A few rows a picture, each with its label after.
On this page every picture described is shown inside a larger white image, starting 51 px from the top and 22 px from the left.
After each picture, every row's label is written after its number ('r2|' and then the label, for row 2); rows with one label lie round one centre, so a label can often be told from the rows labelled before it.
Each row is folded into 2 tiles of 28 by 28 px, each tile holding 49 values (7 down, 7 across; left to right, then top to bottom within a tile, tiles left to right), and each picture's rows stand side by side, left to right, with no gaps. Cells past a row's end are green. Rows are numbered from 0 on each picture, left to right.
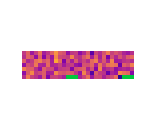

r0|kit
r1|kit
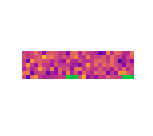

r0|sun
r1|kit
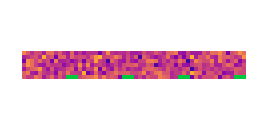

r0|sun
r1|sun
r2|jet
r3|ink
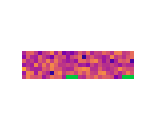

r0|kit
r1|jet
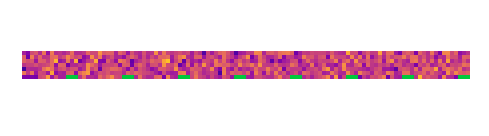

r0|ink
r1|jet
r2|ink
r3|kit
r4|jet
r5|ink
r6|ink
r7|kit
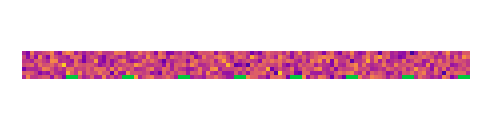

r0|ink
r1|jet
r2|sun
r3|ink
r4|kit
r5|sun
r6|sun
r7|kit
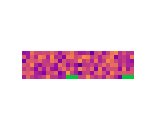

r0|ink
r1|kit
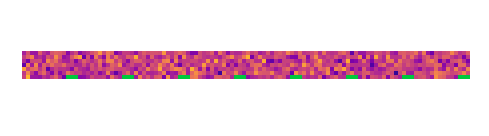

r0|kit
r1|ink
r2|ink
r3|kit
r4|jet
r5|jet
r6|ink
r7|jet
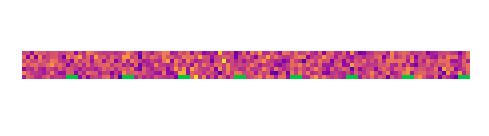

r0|ink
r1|ink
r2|ink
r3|kit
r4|sun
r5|sun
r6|ink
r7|kit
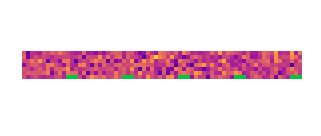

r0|jet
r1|sun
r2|sun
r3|kit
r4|ink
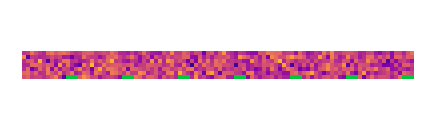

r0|jet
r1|kit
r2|kit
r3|kit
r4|ink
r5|ink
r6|sun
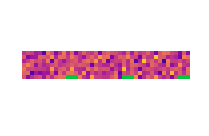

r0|sun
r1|sun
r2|sun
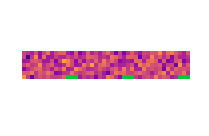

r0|jet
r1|kit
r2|jet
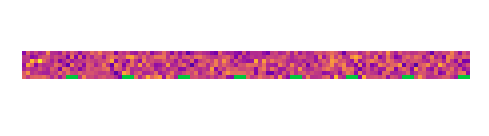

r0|sun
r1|ink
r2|sun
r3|kit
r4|sun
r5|ink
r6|ink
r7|kit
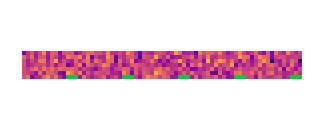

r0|ink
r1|ink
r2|jet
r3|ink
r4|jet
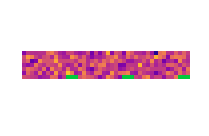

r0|kit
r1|kit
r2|sun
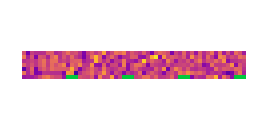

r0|ink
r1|jet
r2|sun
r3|ink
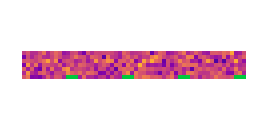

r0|kit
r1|ink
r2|sun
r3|jet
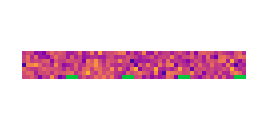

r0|kit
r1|jet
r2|kit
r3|ink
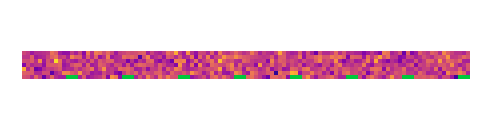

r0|kit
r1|ink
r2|jet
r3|ink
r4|kit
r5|kit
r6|sun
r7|kit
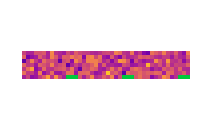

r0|ink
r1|jet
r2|kit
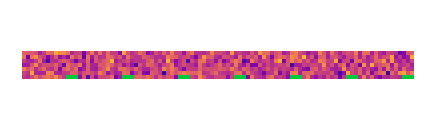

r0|jet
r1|ink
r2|kit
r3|jet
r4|ink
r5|ink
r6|kit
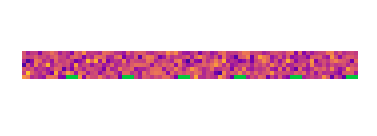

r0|kit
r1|sun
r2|jet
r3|kit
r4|jet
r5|ink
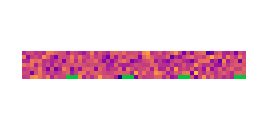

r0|sun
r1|jet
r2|jet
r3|sun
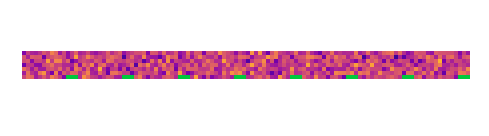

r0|kit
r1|kit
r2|kit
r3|kit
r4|sun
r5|kit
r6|jet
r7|kit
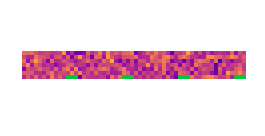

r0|jet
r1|ink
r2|ink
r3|sun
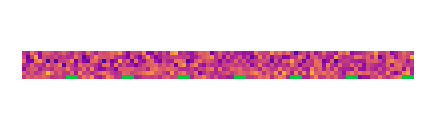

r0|jet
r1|jet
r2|jet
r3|sun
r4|jet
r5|jet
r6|ink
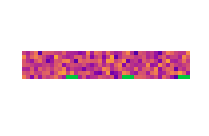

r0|jet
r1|ink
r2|kit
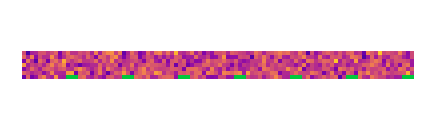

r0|ink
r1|kit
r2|jet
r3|kit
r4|jet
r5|ink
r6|jet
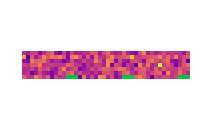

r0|sun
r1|ink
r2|kit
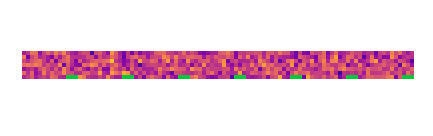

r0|jet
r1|kit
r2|ink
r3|kit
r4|jet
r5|ink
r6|jet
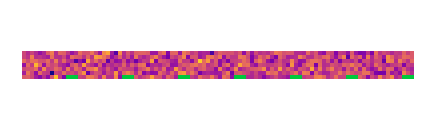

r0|kit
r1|sun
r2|sun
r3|sun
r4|jet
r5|sun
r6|ink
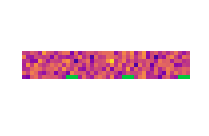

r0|jet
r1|ink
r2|kit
